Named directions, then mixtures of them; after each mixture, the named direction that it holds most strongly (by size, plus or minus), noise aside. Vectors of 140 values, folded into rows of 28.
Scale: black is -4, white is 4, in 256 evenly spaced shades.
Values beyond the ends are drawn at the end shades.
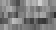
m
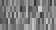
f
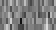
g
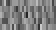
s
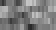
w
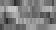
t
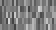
f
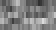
m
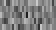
s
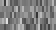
s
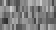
s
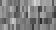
m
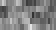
w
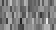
g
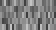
s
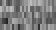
s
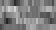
t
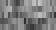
m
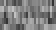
t
